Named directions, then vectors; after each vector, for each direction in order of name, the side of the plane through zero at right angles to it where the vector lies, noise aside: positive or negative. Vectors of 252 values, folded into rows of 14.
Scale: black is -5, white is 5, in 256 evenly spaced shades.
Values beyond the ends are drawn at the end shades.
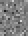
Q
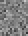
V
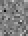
positive, positive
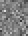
negative, negative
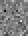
positive, positive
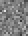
negative, negative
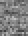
positive, negative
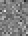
negative, negative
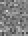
negative, positive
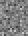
positive, negative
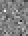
negative, negative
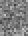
positive, negative
